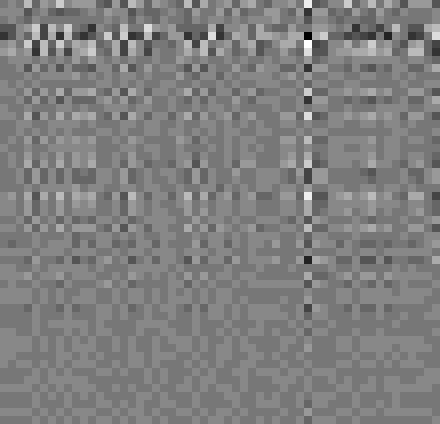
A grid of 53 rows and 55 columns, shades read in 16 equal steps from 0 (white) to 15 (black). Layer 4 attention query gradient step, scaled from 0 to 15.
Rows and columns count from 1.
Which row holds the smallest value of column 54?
4
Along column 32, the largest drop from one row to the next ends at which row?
6
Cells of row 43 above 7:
25
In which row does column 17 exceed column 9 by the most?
5
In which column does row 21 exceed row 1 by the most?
44
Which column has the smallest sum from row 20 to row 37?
8
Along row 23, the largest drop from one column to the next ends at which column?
40
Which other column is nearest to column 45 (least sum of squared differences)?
48
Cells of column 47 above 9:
5
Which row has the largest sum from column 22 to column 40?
9
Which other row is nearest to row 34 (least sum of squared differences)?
41
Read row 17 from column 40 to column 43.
7 7 8 8
